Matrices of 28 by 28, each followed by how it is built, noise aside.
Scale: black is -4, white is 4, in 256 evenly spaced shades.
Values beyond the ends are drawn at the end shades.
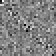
banded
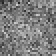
smooth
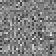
low rank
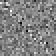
banded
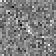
banded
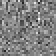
low rank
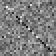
diagonal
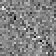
banded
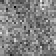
smooth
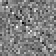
diagonal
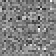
low rank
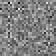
low rank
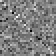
diagonal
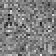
low rank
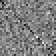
diagonal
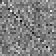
diagonal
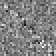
banded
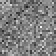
Hankel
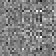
low rank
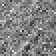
Hankel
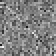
diagonal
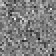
banded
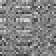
low rank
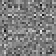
low rank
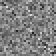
diagonal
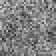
smooth
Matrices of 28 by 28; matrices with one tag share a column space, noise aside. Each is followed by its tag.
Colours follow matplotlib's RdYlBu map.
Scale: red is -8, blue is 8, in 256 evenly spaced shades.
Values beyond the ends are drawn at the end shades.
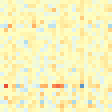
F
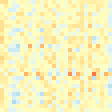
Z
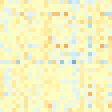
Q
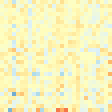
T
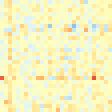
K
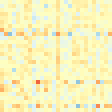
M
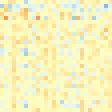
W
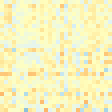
T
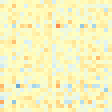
F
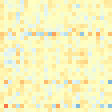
M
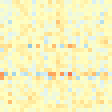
Z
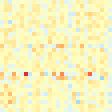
Z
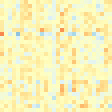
M
